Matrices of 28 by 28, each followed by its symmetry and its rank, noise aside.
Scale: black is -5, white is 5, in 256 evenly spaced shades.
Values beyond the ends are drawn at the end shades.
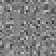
antisymmetric, rank four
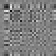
symmetric, rank two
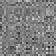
antisymmetric, rank four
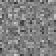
no symmetry, rank four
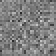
symmetric, rank four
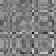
symmetric, rank two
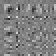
symmetric, rank three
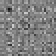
symmetric, rank four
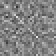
symmetric, rank four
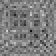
symmetric, rank three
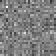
no symmetry, rank four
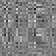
no symmetry, rank two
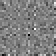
antisymmetric, rank four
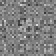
symmetric, rank three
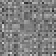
antisymmetric, rank four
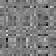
no symmetry, rank three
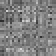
no symmetry, rank four
